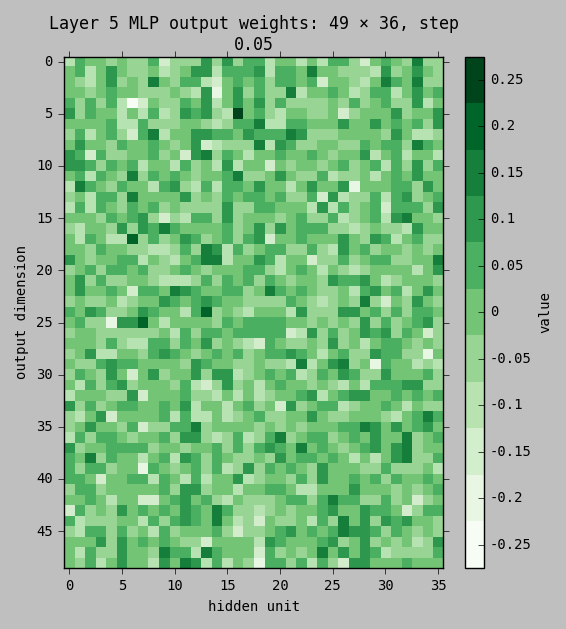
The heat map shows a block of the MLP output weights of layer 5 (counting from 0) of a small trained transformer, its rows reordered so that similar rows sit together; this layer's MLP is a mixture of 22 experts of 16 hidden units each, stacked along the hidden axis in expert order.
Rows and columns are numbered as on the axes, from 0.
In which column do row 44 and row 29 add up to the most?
26
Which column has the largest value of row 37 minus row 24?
32
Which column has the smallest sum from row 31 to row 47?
18
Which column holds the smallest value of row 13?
24
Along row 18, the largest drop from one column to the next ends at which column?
15
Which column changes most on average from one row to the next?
13
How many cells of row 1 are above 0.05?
7
